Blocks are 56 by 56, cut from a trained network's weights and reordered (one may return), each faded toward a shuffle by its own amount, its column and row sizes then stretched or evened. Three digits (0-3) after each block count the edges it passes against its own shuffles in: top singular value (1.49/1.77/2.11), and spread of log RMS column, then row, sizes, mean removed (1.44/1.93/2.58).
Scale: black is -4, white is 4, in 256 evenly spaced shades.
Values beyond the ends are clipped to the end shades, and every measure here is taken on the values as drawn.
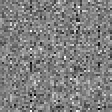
1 2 0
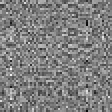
3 1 0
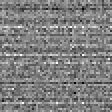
3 0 2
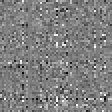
0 3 2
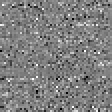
0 0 2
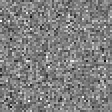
0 1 1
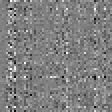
1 3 2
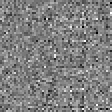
1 2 1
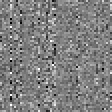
1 3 0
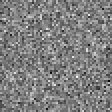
0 0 0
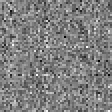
1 1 1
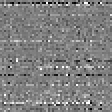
2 1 3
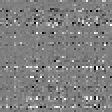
2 2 3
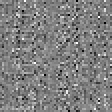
1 3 0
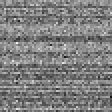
3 1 0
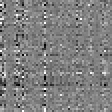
1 3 2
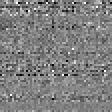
0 1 3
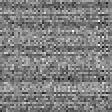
3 2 0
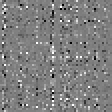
1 3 2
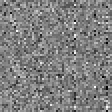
1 2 0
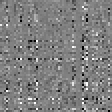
3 3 2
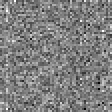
1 1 0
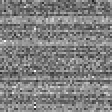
3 0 0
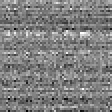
3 2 2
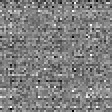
1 2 2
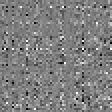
0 3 2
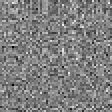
3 0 1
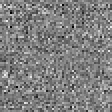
1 1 2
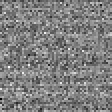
0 0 0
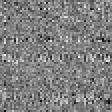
1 2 2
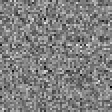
2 0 1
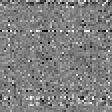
2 1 2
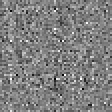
0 1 2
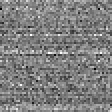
2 0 2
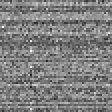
3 0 0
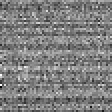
3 2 0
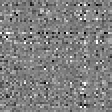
0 2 3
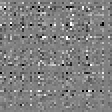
0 3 3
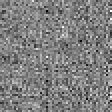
3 2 1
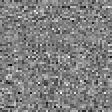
2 0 2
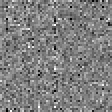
0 2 1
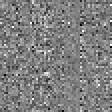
0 3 1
